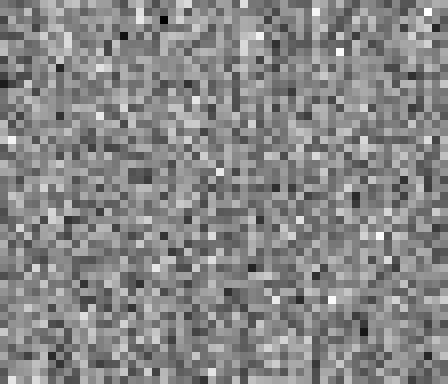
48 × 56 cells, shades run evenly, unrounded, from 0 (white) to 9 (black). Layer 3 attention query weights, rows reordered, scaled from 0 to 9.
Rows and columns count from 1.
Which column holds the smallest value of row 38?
42
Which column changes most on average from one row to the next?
24
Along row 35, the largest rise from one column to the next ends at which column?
40
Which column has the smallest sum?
6
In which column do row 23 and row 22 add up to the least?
41
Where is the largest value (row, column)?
3, 21
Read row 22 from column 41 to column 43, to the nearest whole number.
2 6 4
